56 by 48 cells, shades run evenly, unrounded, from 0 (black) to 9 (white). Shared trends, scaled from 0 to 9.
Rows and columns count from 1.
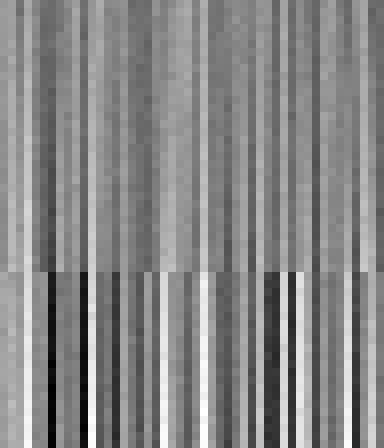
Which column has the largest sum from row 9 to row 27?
4
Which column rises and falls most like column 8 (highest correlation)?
22
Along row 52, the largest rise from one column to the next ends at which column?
12
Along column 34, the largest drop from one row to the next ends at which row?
35
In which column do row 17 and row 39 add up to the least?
7
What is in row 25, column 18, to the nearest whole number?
4
